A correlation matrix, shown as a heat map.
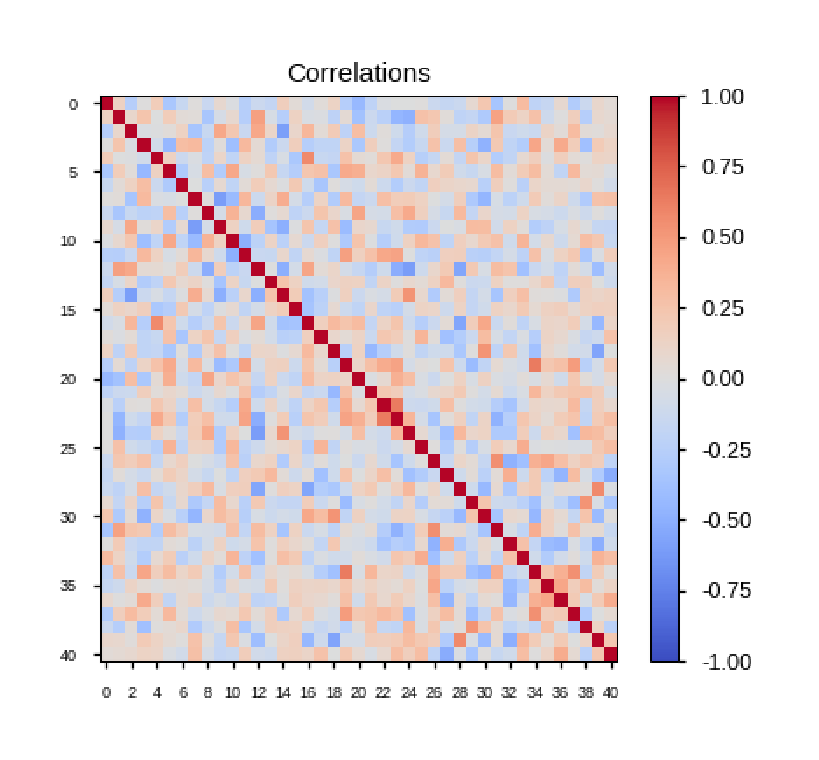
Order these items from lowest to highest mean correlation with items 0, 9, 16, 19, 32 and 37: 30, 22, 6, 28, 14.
28, 14, 6, 22, 30
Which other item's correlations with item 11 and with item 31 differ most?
23
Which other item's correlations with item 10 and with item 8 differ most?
11
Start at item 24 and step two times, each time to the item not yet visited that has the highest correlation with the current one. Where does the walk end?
7
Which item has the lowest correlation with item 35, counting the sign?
32
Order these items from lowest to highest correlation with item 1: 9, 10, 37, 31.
9, 10, 37, 31
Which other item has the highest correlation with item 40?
36
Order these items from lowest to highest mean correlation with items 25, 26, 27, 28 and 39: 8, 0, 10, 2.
0, 2, 8, 10
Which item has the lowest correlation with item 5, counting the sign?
3
